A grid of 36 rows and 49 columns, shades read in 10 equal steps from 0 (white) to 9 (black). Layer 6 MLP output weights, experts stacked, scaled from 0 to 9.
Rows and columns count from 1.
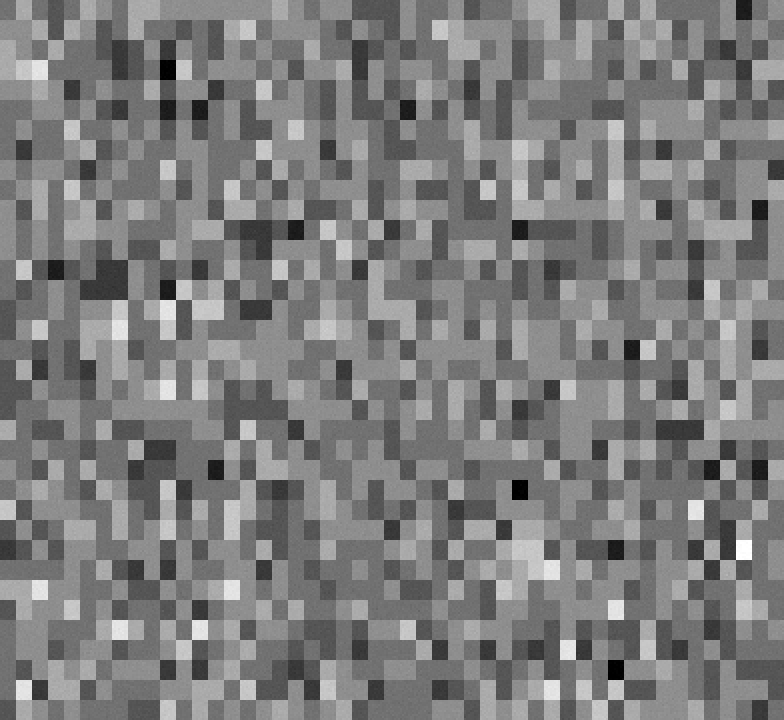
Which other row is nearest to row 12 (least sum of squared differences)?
21
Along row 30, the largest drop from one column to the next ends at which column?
32
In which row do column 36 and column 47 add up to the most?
1
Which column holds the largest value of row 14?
4
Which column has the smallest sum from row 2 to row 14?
3
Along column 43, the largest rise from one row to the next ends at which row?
22
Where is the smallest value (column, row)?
47, 28
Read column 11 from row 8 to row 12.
5 2 4 5 5
